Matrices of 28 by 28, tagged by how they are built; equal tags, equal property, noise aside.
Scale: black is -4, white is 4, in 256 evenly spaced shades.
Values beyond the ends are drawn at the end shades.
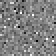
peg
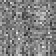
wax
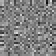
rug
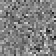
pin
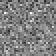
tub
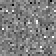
peg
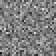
tub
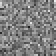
wax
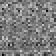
tub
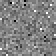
peg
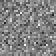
tub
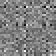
rug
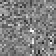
pin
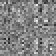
rug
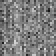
wax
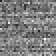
wax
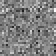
rug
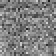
wax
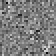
pin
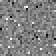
peg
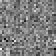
rug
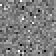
peg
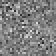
pin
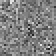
pin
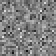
rug
